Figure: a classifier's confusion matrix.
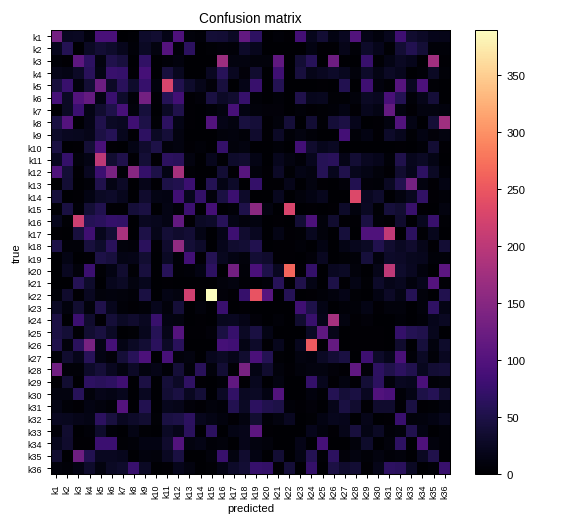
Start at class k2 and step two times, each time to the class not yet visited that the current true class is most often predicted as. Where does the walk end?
k5
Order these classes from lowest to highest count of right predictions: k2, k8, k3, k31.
k31, k2, k8, k3
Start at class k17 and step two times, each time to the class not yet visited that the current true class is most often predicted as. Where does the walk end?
k7
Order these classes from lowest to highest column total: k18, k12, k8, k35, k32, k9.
k8, k35, k18, k32, k9, k12
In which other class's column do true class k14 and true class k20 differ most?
k22
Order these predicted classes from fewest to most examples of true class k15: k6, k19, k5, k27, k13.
k6, k27, k5, k13, k19
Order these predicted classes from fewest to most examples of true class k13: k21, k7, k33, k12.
k21, k7, k12, k33
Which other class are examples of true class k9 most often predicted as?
k27
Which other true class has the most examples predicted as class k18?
k28
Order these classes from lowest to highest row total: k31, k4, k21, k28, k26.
k21, k31, k4, k28, k26
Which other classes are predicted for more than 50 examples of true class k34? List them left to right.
k5, k6, k12, k25, k32
